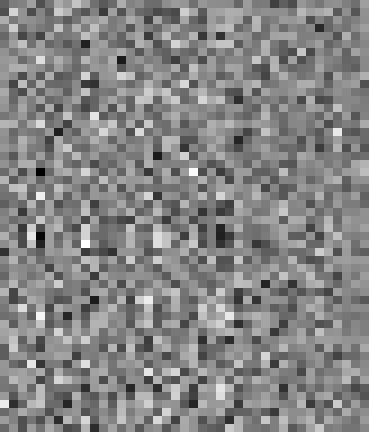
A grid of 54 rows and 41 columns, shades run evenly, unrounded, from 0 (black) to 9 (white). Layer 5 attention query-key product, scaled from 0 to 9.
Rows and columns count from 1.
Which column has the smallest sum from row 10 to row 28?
18
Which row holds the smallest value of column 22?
51
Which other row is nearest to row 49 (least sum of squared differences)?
6
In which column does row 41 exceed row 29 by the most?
25
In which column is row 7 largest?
34
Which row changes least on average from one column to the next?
1
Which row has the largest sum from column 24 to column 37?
2
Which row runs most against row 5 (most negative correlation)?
39
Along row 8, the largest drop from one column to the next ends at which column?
14
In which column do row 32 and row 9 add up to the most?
36
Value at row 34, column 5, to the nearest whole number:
5
